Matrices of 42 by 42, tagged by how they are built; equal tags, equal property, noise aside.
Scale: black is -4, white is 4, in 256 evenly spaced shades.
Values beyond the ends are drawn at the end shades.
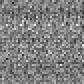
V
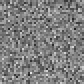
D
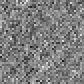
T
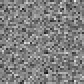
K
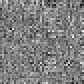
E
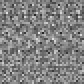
V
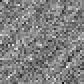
T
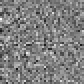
E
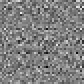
E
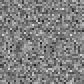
V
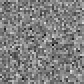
D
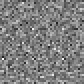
V
